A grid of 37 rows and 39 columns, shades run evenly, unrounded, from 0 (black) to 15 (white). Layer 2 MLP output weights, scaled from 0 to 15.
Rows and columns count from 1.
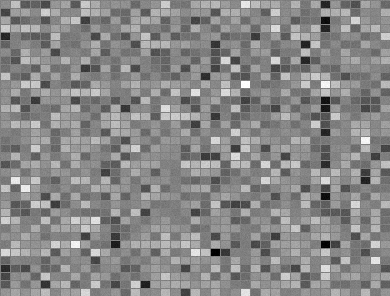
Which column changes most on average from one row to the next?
33
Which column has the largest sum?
8
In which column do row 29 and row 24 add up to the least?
31
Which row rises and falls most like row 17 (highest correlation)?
3
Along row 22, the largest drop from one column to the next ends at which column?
37
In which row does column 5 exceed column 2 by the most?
26
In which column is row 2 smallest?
1
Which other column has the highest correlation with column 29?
19
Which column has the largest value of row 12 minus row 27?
20
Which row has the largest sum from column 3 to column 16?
12
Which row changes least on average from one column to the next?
29
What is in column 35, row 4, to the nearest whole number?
11
